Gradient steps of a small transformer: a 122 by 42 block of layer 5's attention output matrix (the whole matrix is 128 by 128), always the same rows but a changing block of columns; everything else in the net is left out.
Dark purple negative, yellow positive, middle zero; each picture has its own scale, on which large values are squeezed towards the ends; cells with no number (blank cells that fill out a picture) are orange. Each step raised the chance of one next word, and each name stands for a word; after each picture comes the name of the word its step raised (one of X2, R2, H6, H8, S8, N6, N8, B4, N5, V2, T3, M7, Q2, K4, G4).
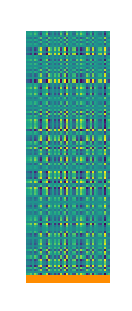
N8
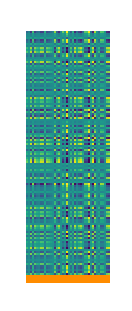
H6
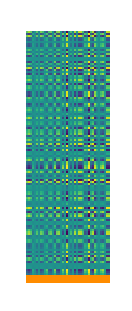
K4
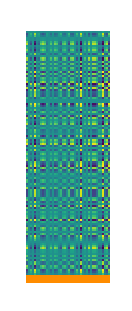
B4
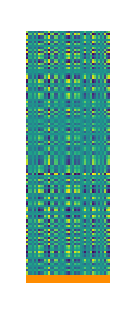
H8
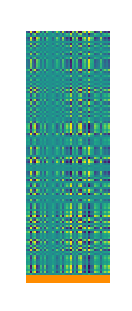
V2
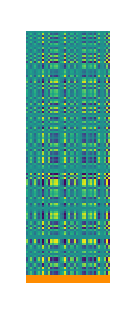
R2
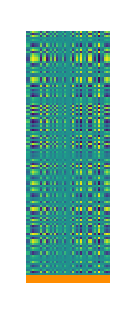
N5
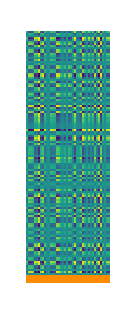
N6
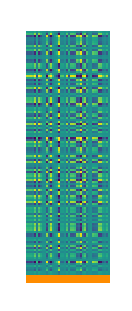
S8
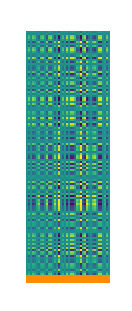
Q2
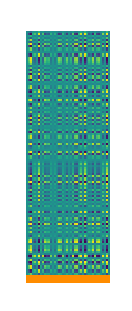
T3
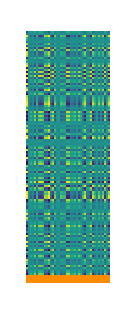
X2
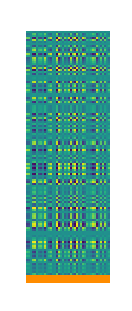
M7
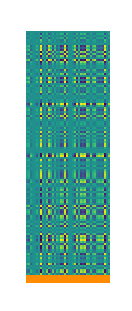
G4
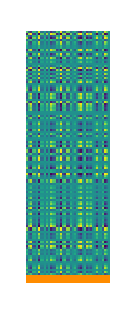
M7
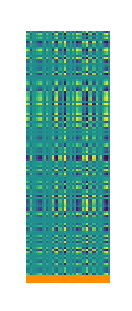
Q2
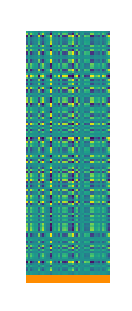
S8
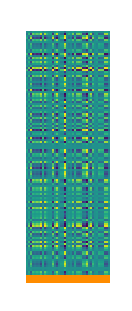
M7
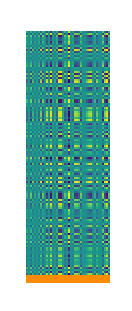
X2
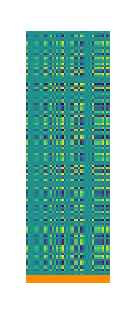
B4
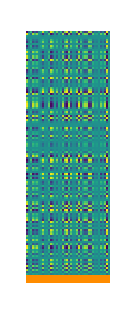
G4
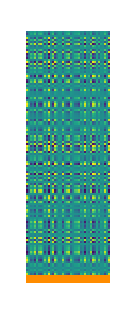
H8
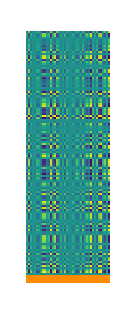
G4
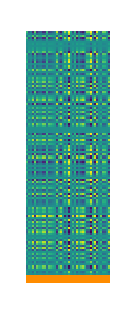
V2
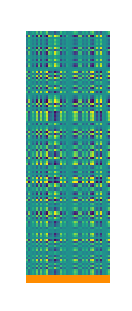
X2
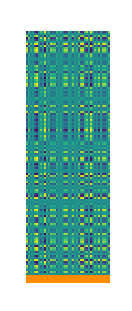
N6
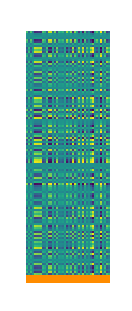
H6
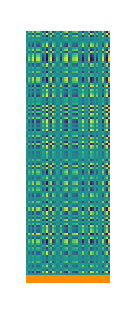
N5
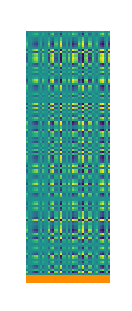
N5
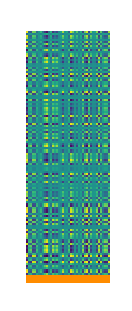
T3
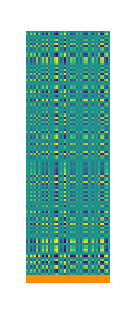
T3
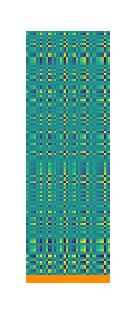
T3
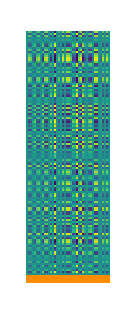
N5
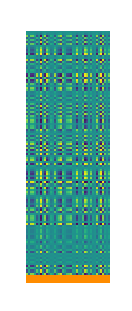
N8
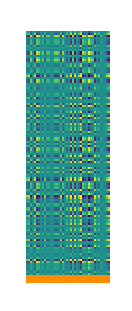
S8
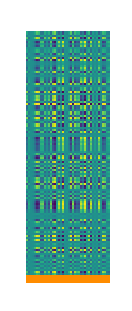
Q2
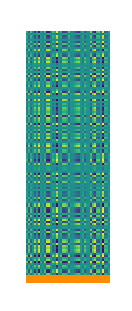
T3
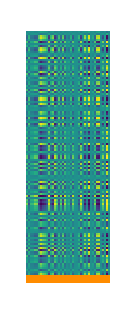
Q2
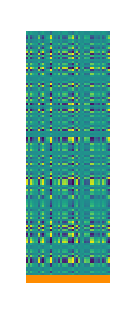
R2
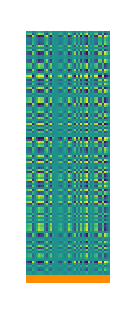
S8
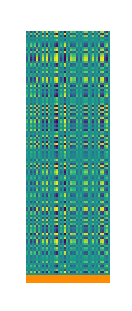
N5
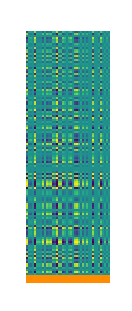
R2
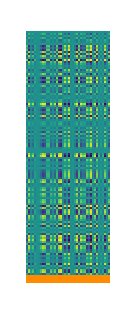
G4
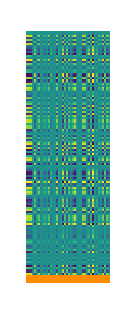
N8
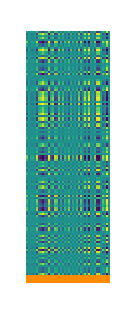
Q2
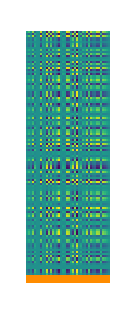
K4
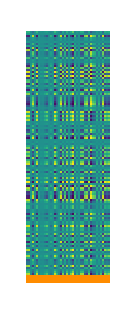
X2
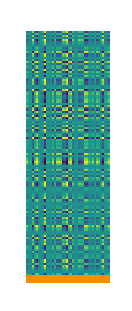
H6
